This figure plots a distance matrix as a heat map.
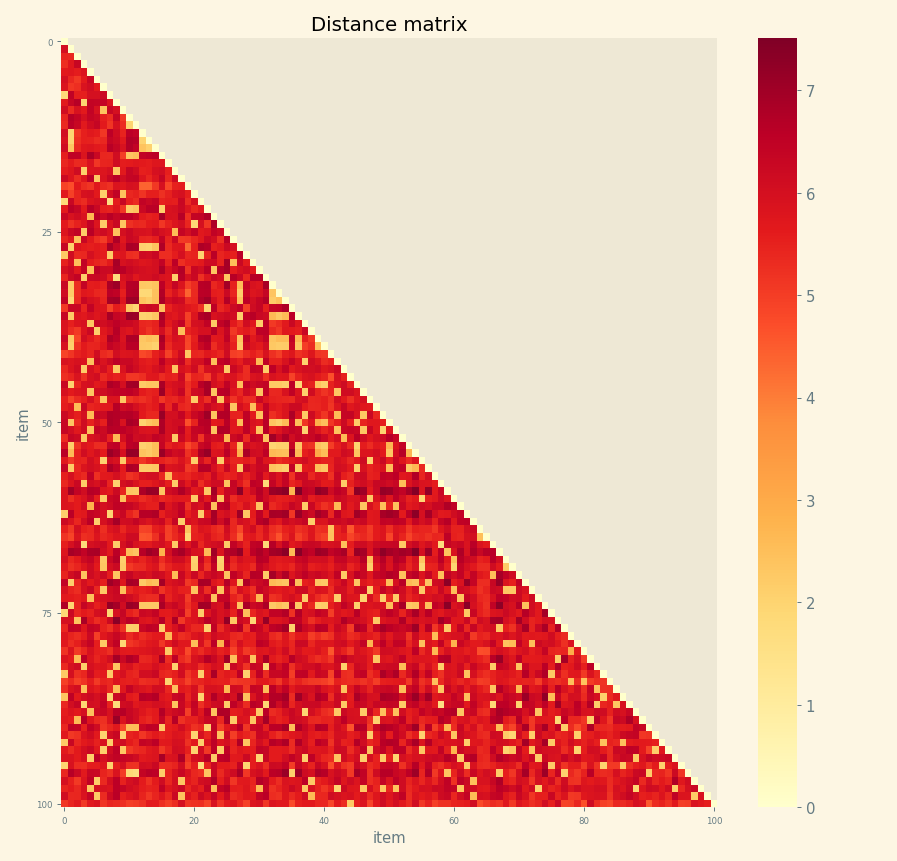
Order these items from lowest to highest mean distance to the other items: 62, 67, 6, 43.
6, 43, 62, 67
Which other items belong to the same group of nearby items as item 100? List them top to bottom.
44
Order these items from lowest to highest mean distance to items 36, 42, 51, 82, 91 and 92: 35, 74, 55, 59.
55, 74, 35, 59
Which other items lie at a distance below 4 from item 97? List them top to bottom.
5, 18, 38, 63, 99
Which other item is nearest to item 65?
19
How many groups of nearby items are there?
11
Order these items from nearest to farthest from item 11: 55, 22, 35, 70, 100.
35, 22, 100, 55, 70
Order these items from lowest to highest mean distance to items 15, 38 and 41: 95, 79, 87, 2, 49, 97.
97, 95, 79, 2, 87, 49
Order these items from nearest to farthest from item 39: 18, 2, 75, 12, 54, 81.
12, 54, 2, 81, 18, 75
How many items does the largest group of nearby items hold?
18
